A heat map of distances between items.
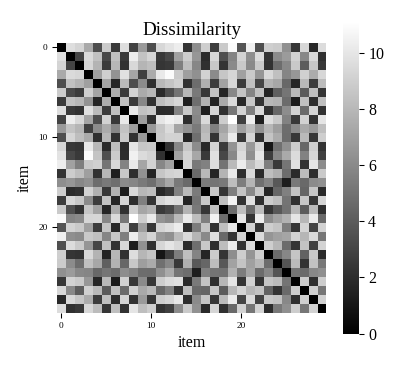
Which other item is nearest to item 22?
8
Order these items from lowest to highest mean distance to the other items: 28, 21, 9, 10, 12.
10, 28, 12, 9, 21
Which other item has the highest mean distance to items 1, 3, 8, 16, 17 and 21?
13
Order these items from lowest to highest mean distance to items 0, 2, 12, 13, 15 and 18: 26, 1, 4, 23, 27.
23, 27, 1, 4, 26
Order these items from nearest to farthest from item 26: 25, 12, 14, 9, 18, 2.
14, 25, 9, 18, 2, 12
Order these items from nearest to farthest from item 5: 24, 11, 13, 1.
11, 1, 24, 13
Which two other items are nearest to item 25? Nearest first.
15, 24
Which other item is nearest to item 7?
16
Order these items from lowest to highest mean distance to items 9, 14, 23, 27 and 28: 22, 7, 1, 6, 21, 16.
6, 22, 16, 7, 1, 21
